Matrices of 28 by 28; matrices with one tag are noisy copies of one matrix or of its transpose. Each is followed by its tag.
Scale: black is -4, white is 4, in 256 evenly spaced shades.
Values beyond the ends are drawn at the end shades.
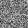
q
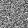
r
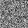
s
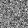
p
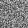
r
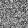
p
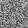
s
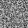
r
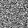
r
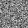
p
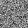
s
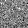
r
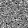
q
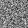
s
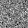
r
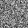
r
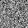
p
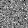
p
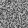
q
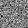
q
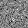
q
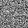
q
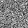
s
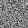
s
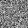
p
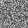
s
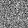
r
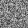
p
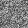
p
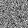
s
